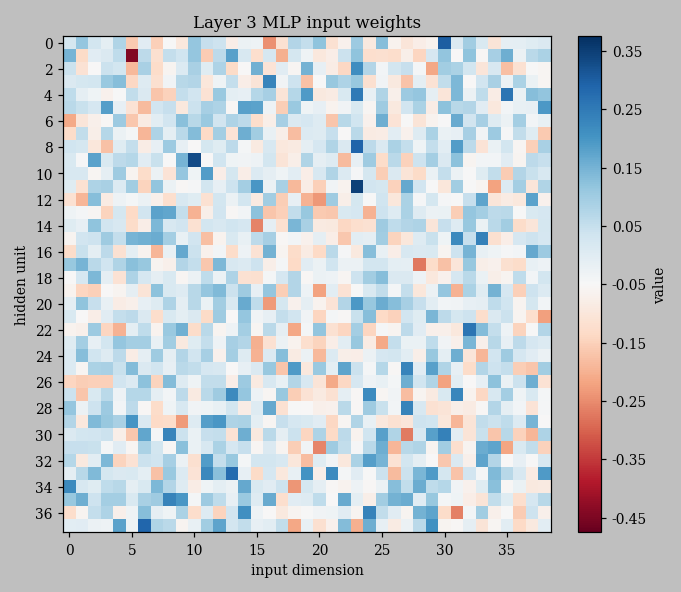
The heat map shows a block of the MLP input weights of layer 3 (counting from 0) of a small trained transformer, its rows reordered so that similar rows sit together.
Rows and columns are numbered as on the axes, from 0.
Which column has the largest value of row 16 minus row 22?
24
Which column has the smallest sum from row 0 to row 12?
5
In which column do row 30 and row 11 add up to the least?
34
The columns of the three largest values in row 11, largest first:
23, 15, 27
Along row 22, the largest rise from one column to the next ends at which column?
32
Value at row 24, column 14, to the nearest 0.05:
0
